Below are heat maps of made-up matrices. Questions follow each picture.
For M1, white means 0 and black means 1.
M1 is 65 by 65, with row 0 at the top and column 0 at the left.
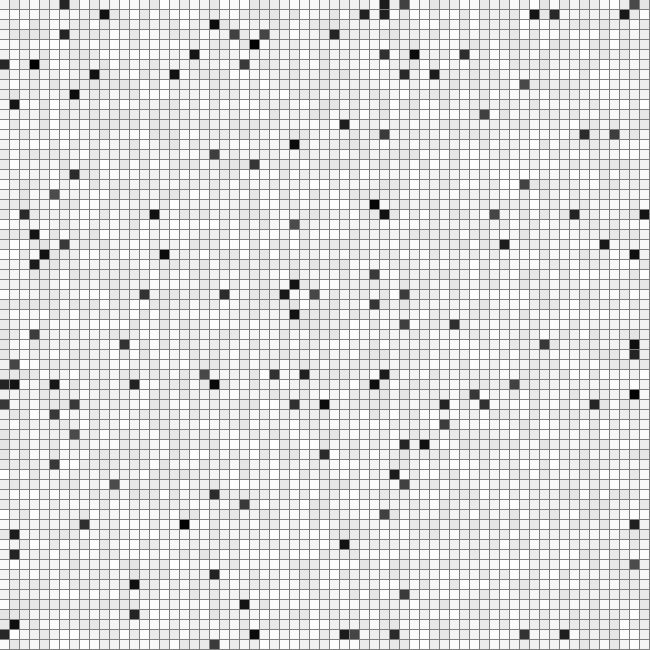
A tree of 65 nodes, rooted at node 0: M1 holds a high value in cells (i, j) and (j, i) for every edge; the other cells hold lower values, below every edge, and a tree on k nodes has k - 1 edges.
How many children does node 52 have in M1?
2
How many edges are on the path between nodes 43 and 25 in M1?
5
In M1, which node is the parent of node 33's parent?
6
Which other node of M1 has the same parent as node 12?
54
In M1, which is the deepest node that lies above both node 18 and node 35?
63
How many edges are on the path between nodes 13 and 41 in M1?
3
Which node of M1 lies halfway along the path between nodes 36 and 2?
38
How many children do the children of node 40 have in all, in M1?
10
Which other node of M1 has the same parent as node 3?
24
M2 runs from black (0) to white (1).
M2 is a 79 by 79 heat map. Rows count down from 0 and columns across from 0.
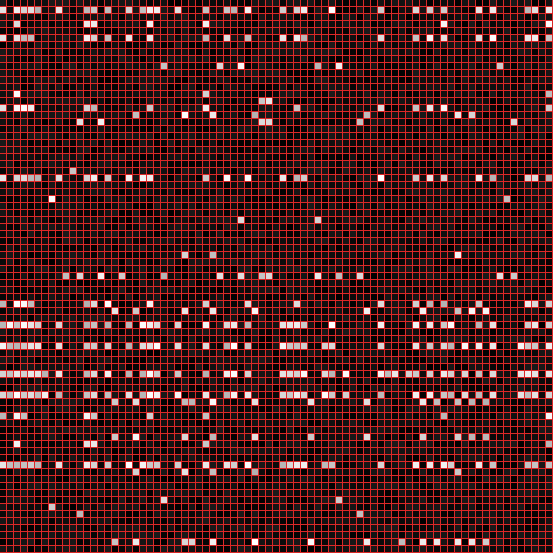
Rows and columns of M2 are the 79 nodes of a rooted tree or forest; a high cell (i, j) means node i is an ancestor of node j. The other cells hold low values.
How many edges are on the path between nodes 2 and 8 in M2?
9
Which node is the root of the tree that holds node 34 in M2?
39
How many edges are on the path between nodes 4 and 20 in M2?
5
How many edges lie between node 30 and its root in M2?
7
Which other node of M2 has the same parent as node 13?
12
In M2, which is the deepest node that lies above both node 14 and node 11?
17
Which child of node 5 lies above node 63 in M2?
43
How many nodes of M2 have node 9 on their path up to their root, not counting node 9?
6
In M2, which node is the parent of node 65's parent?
67
